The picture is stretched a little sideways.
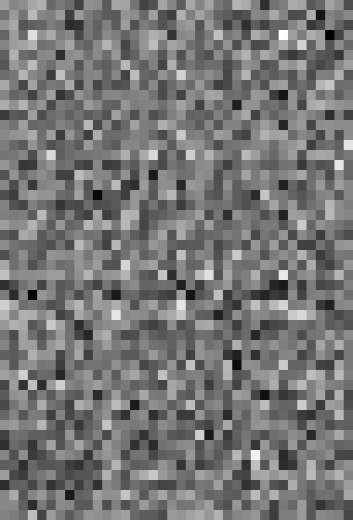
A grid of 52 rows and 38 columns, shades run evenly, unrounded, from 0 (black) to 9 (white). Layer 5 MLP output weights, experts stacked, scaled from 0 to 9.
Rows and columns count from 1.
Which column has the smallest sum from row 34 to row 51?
10
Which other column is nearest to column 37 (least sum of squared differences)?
22
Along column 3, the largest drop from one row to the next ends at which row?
39
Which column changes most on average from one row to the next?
31
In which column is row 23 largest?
33
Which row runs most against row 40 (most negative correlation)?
14
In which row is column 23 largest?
28
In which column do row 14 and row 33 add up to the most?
6
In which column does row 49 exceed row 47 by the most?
32
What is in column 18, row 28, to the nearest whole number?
7
